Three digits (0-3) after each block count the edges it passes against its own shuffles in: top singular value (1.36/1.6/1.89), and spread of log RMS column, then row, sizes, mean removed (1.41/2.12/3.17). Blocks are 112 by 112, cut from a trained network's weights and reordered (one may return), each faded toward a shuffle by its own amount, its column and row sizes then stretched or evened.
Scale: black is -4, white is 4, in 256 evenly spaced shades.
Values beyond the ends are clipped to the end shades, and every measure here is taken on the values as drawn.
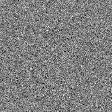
0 1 0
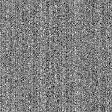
3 1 1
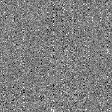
2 2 1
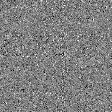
1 1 1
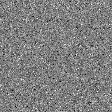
1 0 1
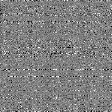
1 1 3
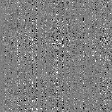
1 3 2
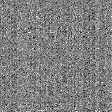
2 0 2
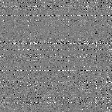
1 2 3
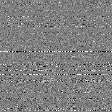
3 0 3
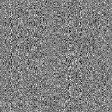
3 3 0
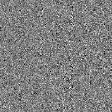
1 2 1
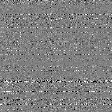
1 1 3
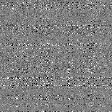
0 2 3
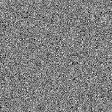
1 1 1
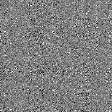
1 2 2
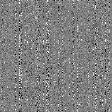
1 3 1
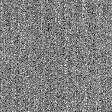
1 1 0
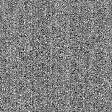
1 0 0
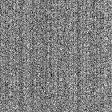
3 0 1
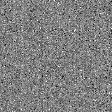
0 1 1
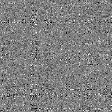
1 2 2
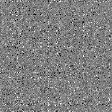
0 2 2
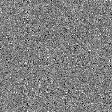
1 1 1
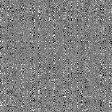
0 3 2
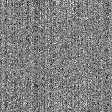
3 0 1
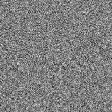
3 0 1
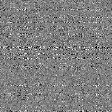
1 2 3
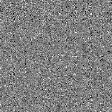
0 2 1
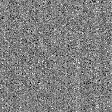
1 0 1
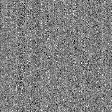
1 2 0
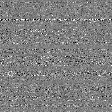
1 0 3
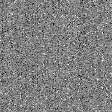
0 1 0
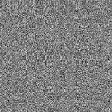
3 2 0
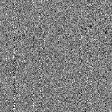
3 2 0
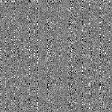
3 3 1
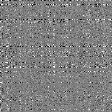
2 2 3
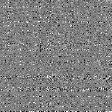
1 2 3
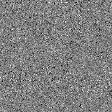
0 1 1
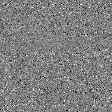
0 0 2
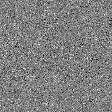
0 0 1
